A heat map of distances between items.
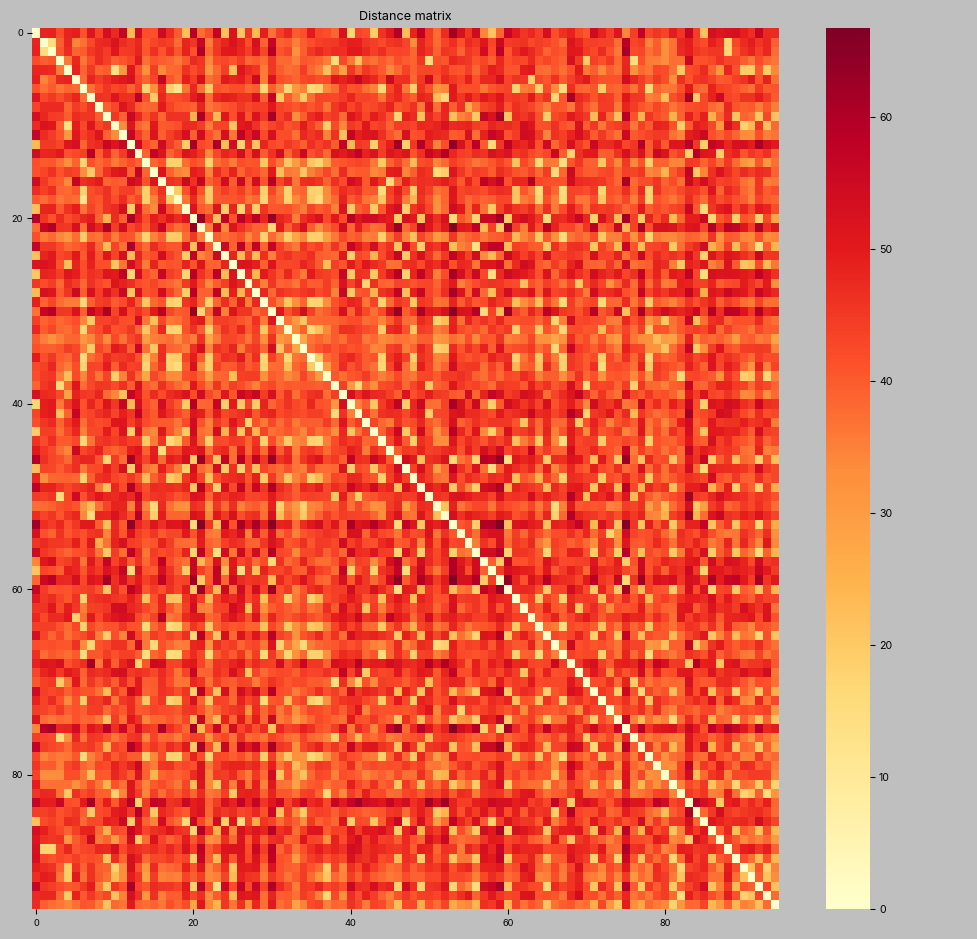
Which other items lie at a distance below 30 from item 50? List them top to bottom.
3, 38, 41, 70, 76
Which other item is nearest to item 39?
11
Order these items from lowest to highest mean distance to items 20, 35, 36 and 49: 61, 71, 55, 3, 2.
71, 61, 55, 3, 2
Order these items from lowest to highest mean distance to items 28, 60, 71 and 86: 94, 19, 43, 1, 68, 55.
94, 55, 19, 43, 1, 68
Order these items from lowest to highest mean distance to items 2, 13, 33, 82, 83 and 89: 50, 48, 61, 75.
48, 61, 50, 75
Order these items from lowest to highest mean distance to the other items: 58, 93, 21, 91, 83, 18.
18, 91, 93, 58, 21, 83
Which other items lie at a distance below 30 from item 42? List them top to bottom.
27, 62, 69
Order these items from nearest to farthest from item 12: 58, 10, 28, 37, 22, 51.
58, 28, 51, 22, 37, 10
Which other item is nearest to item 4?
10
